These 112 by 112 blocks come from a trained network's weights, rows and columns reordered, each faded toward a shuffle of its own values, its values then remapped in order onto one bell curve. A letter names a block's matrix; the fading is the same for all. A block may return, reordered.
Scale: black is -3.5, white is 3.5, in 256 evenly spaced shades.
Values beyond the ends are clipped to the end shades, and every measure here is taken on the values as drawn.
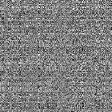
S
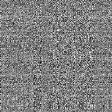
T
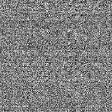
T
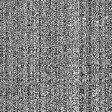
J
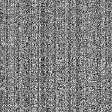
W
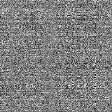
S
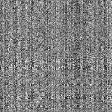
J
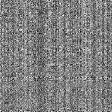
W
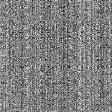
J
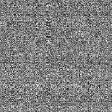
T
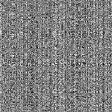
J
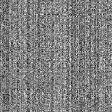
W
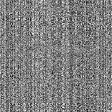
W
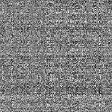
S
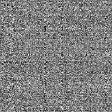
T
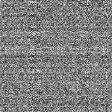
S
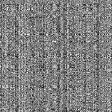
J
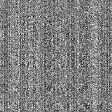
J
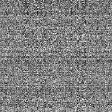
S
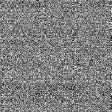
T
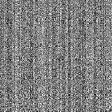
W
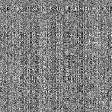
J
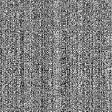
J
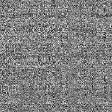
T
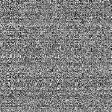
S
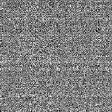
T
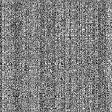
W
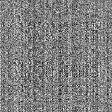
J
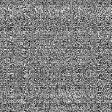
S
